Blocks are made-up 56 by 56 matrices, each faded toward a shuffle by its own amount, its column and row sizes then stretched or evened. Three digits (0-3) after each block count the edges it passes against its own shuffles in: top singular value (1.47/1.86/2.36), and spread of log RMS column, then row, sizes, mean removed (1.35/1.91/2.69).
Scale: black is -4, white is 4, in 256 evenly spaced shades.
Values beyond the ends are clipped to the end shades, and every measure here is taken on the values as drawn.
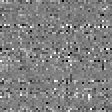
1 1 3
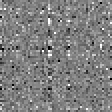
2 2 1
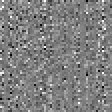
1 3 0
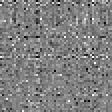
2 1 2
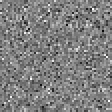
1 0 0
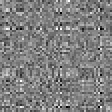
3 2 2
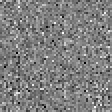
1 1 0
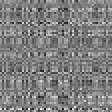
3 1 3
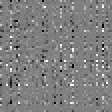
1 3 2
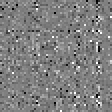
2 2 1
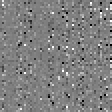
0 3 0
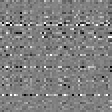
3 1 3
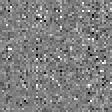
1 2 1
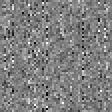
0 3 0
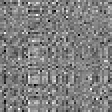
3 2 1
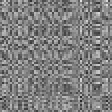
3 3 1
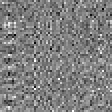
3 2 0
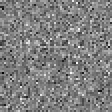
1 0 0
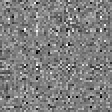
2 2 2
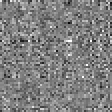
2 1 2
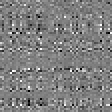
3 2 3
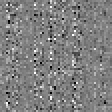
0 3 0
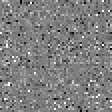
1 1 1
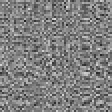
3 1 1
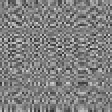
3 0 3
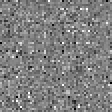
0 1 2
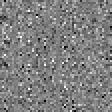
0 2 0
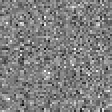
2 1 1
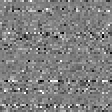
1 0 3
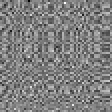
3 0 2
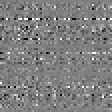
1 1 3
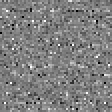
0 0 2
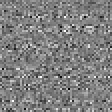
2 0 3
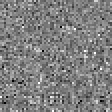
1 0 1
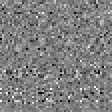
2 0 2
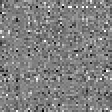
0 2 2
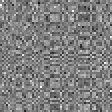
3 1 0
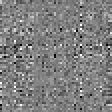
2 3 2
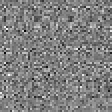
2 0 2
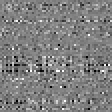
2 0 3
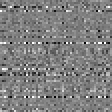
3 1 3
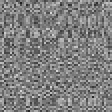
3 1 1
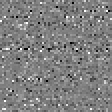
0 0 2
